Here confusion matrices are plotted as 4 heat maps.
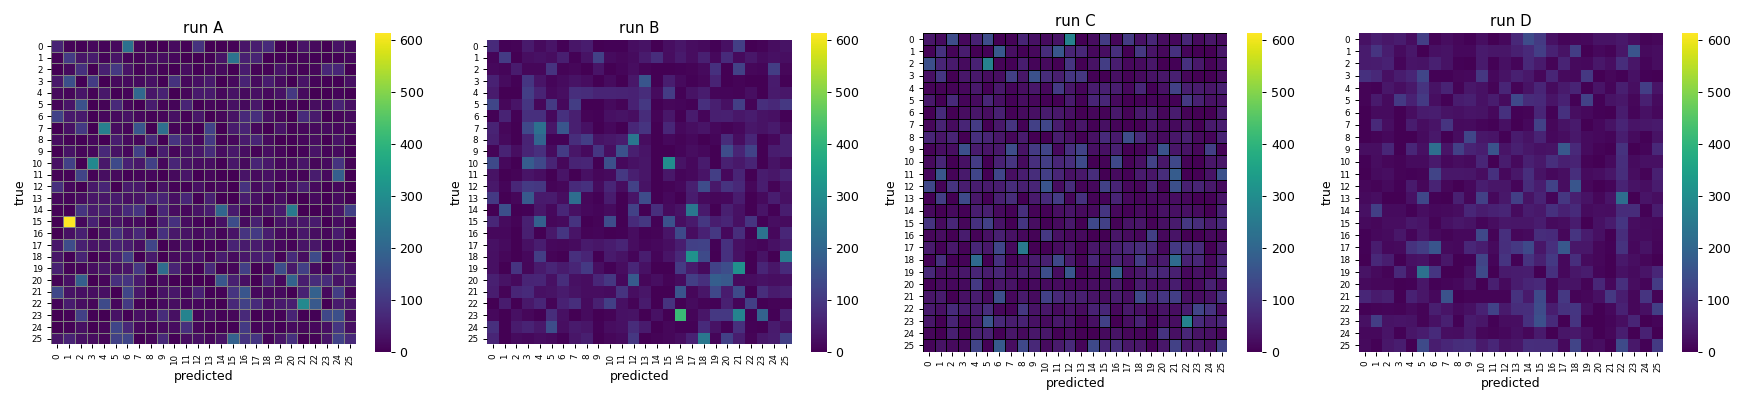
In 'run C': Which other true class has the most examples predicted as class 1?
11
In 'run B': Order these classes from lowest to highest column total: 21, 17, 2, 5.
2, 5, 17, 21
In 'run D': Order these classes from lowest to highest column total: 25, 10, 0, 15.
0, 25, 10, 15
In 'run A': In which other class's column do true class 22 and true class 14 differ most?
21
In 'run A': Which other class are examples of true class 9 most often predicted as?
7
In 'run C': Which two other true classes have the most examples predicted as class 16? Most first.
19, 10
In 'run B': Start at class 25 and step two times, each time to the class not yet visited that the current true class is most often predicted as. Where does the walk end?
17
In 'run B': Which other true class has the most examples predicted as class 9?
1
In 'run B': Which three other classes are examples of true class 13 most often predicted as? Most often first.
7, 3, 0
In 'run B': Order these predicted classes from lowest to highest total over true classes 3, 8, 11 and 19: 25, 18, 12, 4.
18, 25, 4, 12
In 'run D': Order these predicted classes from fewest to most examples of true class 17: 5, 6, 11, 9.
11, 9, 5, 6
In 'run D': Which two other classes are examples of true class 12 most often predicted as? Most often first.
18, 16
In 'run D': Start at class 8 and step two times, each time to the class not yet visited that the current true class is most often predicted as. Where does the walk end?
6
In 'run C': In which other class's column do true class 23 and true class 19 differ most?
22
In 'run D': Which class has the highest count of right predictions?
17
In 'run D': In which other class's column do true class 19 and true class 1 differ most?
5
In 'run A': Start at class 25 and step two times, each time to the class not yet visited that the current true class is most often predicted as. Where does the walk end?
1
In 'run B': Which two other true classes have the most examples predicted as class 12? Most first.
8, 20
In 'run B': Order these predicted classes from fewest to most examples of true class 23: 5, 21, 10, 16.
10, 5, 21, 16
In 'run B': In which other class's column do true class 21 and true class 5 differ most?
16
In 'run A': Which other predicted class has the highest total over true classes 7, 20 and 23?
2
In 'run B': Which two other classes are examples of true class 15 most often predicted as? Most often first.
4, 10
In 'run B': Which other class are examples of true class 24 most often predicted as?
5
